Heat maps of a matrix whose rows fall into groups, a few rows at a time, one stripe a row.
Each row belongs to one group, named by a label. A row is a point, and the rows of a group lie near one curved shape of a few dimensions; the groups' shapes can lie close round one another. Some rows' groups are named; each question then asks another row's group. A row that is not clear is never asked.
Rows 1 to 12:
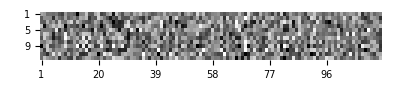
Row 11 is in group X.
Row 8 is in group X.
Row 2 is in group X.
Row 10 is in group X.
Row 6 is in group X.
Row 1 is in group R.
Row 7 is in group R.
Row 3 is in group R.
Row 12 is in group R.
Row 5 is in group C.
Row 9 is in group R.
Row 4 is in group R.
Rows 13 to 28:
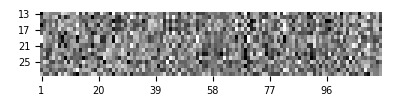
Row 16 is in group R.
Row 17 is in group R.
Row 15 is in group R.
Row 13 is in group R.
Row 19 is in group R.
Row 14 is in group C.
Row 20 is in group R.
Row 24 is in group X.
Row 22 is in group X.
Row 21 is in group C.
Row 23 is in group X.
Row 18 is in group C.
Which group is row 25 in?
X
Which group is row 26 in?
X
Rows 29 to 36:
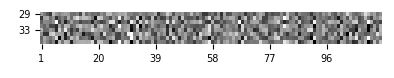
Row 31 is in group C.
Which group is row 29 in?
X
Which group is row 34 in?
X
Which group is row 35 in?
C
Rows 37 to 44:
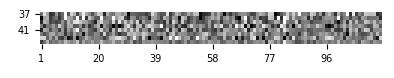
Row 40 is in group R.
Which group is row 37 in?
X
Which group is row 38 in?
R
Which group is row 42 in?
X
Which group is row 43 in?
R
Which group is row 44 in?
R
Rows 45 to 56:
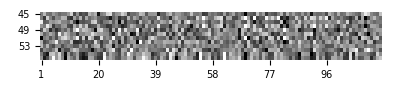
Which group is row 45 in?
X
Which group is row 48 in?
X
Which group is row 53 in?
R
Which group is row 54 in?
C
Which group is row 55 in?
X
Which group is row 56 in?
X
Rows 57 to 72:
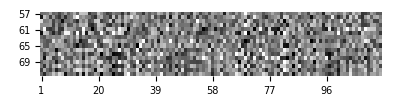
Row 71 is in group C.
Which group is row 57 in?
X
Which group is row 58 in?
C
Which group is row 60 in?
X
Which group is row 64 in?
X
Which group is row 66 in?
C
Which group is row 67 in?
R
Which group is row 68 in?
X
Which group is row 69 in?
C
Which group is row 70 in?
R
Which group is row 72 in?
R
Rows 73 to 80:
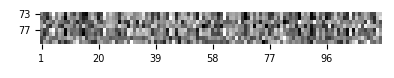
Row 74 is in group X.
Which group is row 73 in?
X
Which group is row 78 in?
X
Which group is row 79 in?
R
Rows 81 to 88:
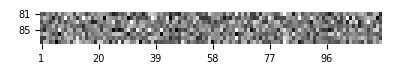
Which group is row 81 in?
R
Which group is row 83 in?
C
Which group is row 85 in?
R
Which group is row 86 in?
R
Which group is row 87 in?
R
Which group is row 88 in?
C
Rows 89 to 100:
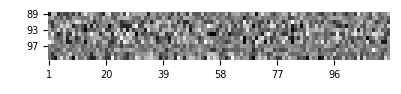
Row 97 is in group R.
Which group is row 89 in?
C
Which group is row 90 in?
R
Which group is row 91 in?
R
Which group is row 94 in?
X
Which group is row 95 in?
R
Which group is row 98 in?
X
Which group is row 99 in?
X
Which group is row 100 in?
X
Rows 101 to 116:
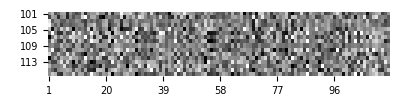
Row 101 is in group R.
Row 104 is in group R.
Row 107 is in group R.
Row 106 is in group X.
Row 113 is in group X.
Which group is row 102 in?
C
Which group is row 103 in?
R
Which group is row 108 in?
X
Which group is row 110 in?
X
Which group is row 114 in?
C
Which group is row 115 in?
X
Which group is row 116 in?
X
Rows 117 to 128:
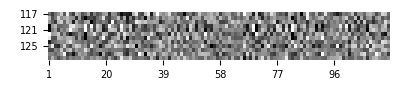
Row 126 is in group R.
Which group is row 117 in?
R
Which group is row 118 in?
C
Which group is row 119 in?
X
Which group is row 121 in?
R
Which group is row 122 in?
R
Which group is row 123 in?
C
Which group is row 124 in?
R
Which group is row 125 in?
X
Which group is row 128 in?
R
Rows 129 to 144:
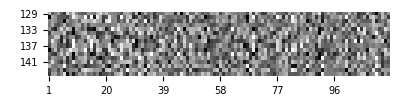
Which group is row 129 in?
C
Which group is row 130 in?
R
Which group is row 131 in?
C
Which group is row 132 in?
X
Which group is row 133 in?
X
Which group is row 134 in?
C
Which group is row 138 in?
R
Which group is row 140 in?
C
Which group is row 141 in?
R
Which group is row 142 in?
C
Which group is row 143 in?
C
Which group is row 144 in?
C
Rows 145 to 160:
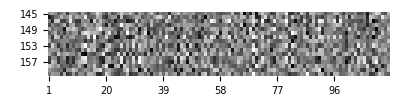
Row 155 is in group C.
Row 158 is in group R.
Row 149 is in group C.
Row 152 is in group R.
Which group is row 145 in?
R
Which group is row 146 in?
R
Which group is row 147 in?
X
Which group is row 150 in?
C
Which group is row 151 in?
X
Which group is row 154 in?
X
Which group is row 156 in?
C
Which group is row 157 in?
C
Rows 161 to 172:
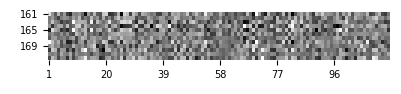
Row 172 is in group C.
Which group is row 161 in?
R
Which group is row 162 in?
X
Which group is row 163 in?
R
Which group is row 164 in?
R
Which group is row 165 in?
R
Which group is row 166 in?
X
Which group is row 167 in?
R
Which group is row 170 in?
C
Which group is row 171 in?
X
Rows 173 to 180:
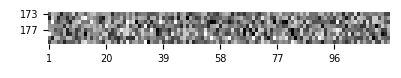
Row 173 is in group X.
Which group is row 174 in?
C
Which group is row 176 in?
C
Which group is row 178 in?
R
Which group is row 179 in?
X
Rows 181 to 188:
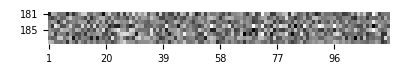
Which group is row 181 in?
C
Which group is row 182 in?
X
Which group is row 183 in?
X
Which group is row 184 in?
X
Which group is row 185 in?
X
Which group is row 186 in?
R
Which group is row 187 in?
X
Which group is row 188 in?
R
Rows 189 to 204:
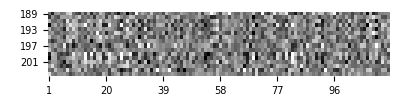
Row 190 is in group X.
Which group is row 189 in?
X
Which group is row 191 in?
C
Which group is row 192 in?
R
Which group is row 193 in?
C
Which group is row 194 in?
X
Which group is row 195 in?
C
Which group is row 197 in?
C
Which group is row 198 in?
R
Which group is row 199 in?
R
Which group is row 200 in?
R
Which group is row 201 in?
C
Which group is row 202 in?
R
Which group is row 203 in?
R
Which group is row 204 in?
R
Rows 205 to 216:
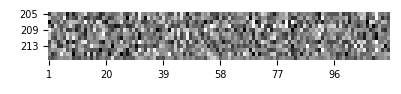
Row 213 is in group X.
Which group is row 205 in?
C
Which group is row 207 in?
R
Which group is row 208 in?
X
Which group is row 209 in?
R
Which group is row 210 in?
C
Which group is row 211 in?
C
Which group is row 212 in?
C
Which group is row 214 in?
C
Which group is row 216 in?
X
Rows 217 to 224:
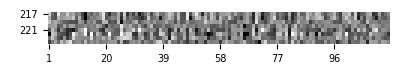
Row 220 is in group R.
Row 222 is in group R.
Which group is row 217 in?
C
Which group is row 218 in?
C
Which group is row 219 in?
R
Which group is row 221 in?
C
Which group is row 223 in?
R
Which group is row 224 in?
R
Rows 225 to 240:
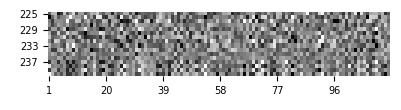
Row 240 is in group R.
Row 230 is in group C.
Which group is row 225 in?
X
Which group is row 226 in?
R
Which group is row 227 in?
R
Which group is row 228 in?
X
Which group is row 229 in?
C
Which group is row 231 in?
C
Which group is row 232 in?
X
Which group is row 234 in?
X
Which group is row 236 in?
X
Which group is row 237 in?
C
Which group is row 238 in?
R
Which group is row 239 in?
C
